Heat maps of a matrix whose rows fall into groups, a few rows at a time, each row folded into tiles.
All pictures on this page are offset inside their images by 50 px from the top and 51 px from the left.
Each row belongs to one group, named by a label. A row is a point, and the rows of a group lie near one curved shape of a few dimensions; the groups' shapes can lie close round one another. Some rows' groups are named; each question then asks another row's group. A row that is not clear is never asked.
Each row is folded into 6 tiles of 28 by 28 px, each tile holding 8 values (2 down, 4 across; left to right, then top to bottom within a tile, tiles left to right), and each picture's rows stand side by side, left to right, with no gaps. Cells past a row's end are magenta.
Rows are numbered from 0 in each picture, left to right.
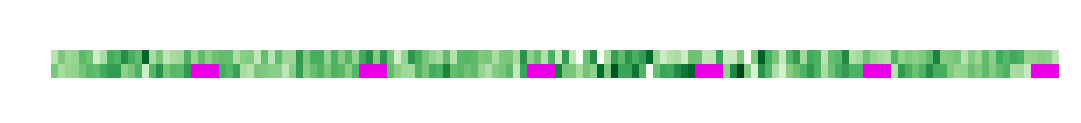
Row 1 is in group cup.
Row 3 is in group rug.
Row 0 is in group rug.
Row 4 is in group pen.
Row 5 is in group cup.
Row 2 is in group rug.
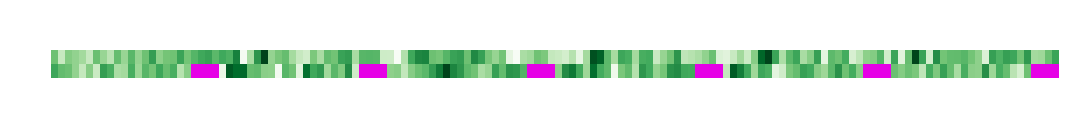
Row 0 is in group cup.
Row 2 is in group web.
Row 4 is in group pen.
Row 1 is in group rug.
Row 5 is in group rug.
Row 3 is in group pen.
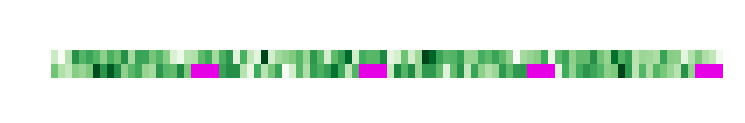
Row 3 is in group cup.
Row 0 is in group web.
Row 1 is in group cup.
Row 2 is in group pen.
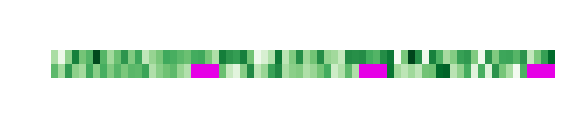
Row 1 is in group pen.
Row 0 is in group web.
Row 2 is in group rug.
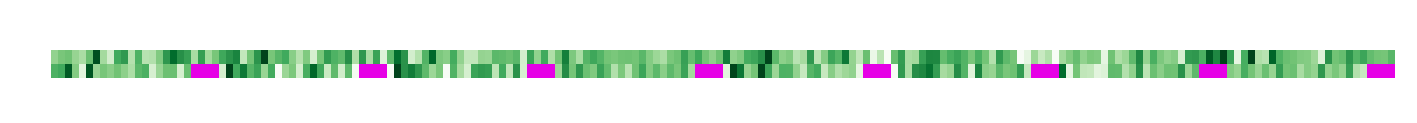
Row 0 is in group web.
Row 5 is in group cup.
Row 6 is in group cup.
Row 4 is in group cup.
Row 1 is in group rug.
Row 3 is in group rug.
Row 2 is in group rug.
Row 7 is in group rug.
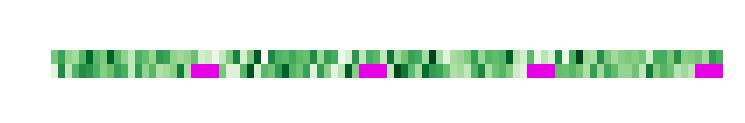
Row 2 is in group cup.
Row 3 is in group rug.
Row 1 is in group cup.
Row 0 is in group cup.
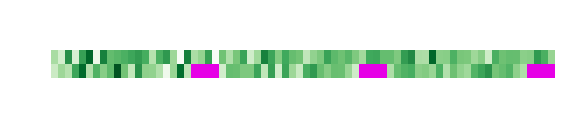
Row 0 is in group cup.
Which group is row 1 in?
rug
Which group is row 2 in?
rug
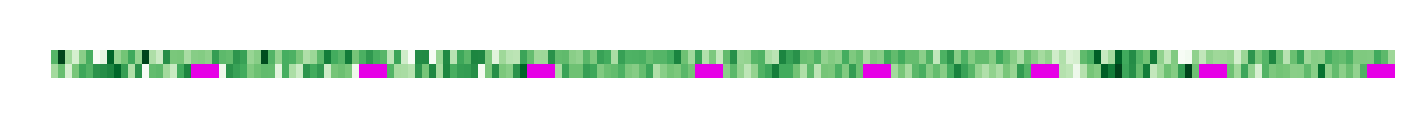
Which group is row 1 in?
rug
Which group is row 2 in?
rug
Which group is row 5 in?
cup
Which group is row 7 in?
web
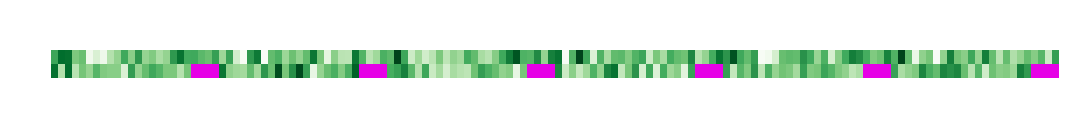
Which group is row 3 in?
rug
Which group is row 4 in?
pen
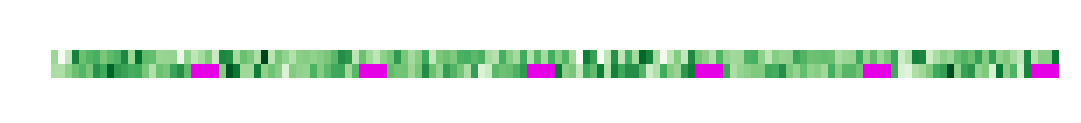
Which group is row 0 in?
web
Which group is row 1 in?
cup
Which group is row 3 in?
rug
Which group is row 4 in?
rug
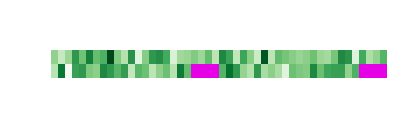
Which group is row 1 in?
cup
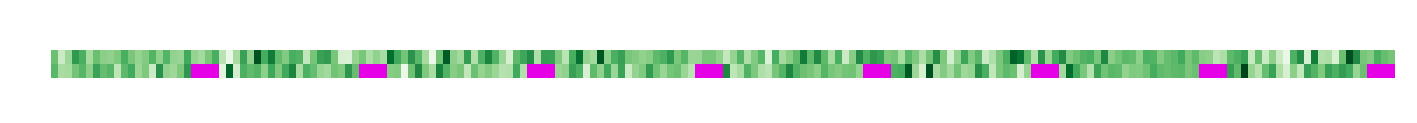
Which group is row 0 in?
rug
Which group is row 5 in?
web
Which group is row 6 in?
cup
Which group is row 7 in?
pen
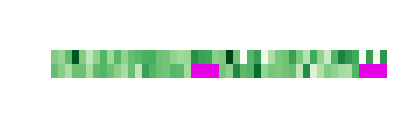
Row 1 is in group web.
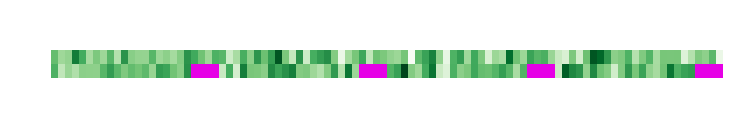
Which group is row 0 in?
rug
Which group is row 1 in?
pen
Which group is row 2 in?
pen
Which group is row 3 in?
pen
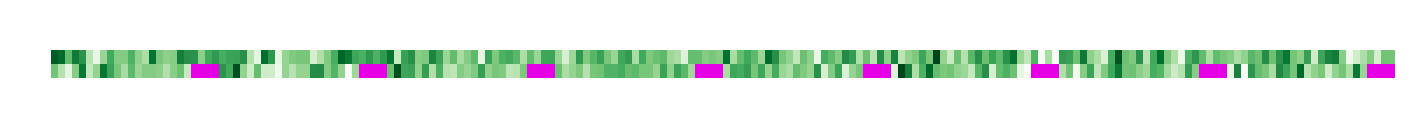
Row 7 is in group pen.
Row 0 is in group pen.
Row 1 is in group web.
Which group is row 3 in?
web
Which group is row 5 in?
cup
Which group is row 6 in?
pen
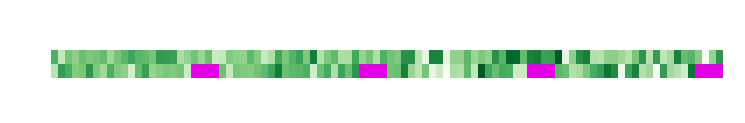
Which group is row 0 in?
cup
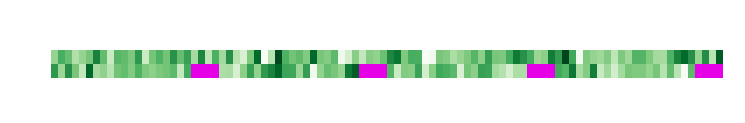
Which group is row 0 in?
web
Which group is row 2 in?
pen
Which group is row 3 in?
web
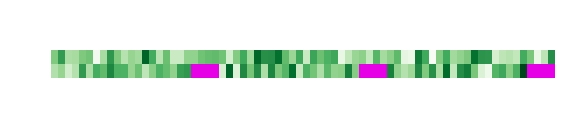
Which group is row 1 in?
pen
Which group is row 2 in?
rug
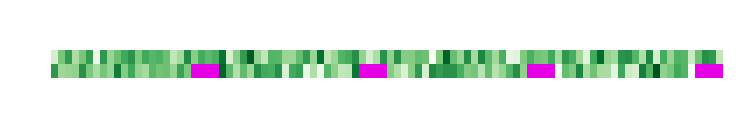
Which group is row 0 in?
cup
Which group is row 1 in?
rug
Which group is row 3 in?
rug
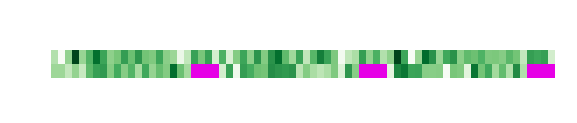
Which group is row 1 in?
pen
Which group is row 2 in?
rug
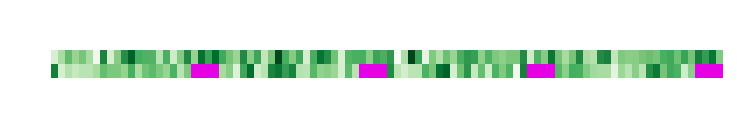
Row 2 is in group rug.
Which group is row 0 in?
cup
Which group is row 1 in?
pen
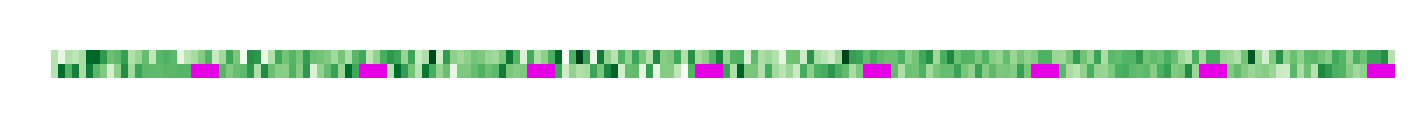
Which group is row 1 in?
rug
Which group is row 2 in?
cup
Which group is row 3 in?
rug
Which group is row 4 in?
pen
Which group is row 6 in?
cup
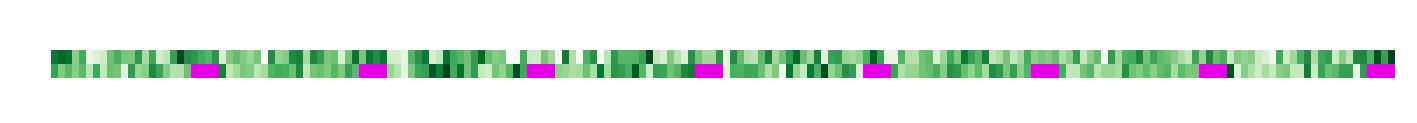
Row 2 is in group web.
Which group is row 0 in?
pen
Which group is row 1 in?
cup
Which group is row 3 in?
rug
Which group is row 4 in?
rug
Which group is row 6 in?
cup
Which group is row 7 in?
cup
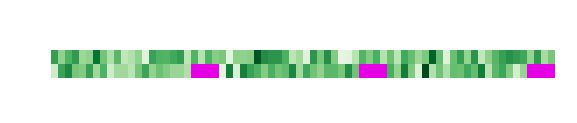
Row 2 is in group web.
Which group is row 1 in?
pen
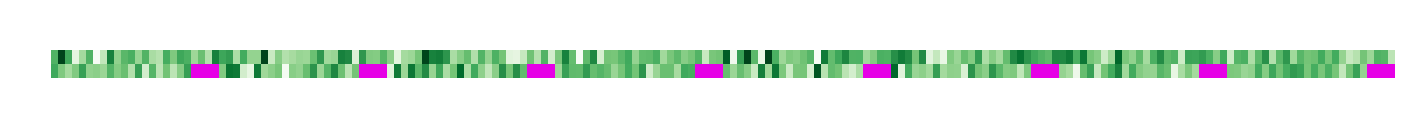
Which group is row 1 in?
cup
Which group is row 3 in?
rug
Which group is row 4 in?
rug
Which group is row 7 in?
cup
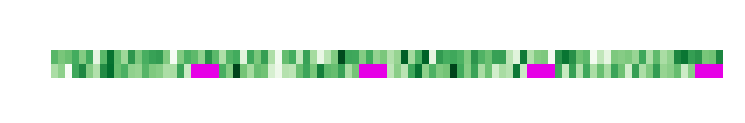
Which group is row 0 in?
pen
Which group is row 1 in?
pen
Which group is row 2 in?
cup
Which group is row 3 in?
pen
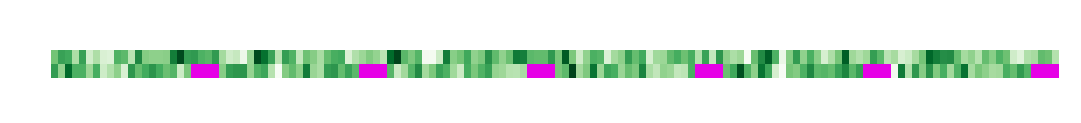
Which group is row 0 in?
pen
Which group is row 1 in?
pen
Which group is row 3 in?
web
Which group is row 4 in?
pen
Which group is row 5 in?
pen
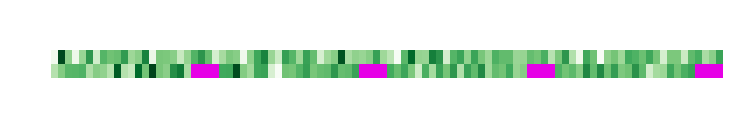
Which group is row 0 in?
rug
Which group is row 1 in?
pen
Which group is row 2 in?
web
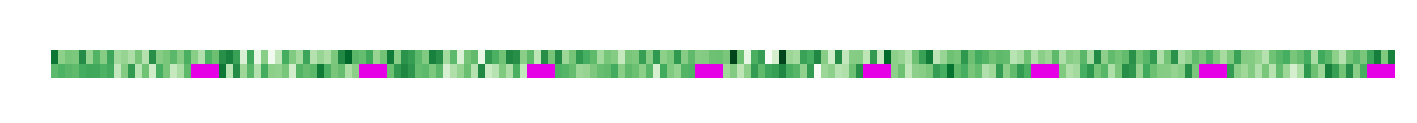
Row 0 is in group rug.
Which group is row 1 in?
pen
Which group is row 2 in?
rug
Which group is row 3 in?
rug
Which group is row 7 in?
cup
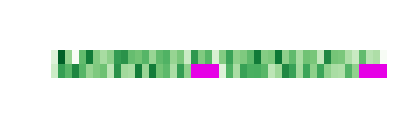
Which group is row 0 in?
rug
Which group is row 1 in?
cup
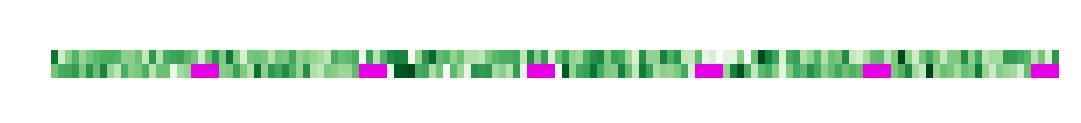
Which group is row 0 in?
rug
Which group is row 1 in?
web
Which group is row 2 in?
rug
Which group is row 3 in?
cup
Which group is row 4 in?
pen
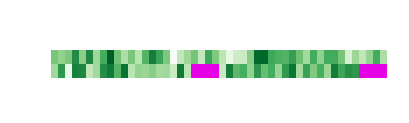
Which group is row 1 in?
pen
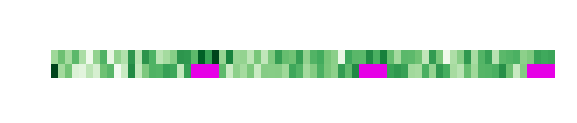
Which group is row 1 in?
cup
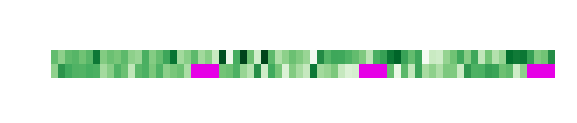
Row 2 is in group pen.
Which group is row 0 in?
cup
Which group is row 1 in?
rug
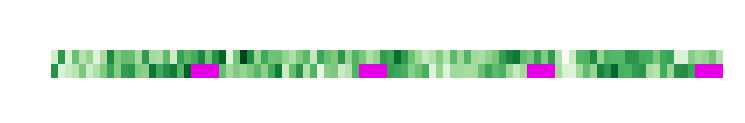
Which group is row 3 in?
web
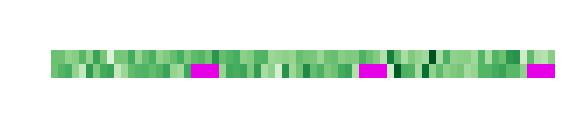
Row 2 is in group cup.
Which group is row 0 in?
cup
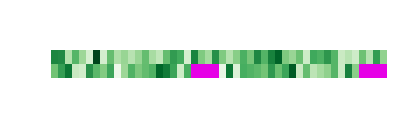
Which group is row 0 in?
cup
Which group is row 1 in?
pen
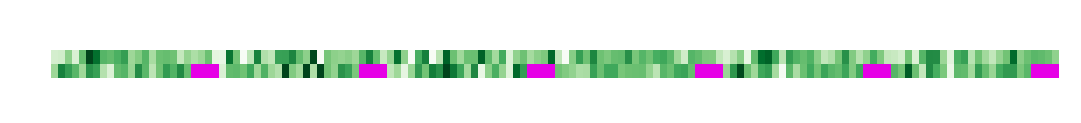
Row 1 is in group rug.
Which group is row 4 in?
pen
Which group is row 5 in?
pen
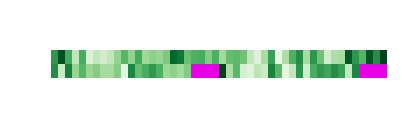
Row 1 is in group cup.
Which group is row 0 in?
pen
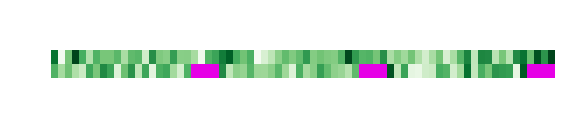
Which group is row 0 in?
rug
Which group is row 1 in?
pen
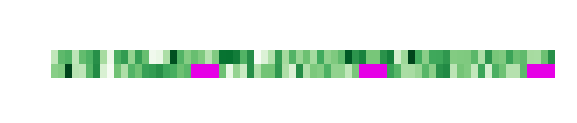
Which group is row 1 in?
pen
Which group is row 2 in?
rug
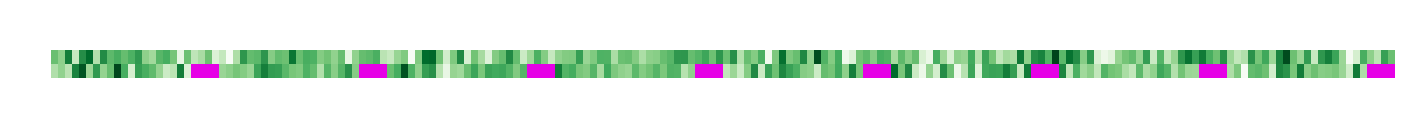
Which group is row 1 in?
web
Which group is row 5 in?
cup
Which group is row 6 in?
pen
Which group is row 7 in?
pen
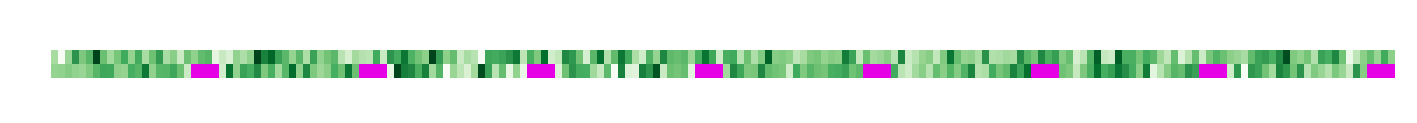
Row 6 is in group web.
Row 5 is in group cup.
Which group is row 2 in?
rug
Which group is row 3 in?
rug
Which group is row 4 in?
cup
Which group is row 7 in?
pen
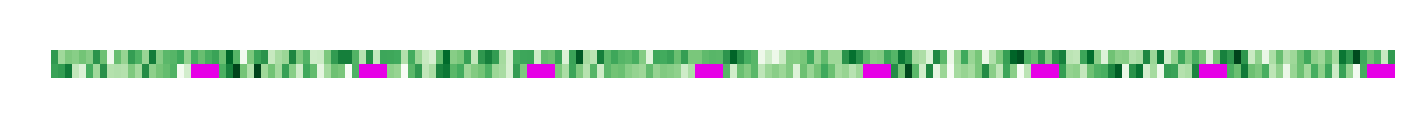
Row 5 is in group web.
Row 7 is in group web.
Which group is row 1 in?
web
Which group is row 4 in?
pen
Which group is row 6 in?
rug
